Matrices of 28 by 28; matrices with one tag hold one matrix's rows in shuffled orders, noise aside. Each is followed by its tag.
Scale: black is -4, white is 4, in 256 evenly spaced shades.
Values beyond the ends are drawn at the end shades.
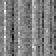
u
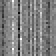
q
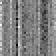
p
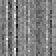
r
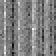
u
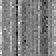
p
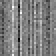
q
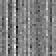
r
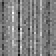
q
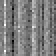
u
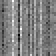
q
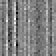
r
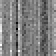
p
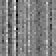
r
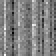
u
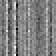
r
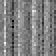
u
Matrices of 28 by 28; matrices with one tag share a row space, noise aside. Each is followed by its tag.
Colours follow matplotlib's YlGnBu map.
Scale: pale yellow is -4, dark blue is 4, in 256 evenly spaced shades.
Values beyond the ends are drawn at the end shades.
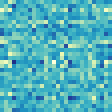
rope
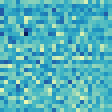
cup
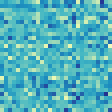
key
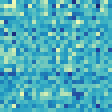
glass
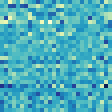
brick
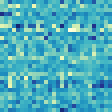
rope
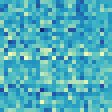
cup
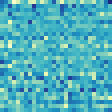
rope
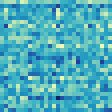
brick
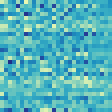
cup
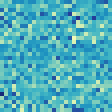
glass
